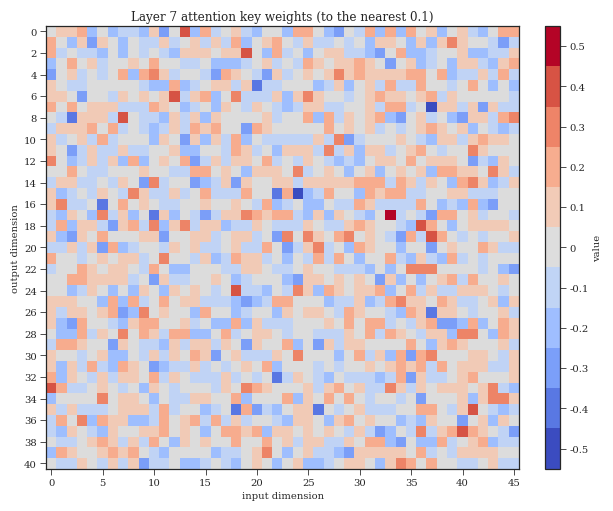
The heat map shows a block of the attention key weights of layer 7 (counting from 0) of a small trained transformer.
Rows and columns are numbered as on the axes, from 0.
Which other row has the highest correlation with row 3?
14
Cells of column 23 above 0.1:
6
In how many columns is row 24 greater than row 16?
19
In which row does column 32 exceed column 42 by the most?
27
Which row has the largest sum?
33
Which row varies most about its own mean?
17
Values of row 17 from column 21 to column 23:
0.1 0.2 0.2
